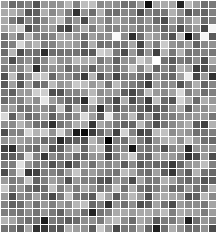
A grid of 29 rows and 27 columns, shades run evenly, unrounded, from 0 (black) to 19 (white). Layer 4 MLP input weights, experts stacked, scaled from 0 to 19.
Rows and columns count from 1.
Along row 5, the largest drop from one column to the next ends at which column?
24
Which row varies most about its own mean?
17
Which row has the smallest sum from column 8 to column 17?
18
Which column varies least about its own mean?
16
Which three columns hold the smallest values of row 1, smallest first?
19, 23, 5
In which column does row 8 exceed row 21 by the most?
20
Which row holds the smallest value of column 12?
27
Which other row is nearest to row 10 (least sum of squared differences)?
13
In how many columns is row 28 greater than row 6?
11
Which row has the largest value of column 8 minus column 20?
14
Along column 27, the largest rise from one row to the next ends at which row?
4
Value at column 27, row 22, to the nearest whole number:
8
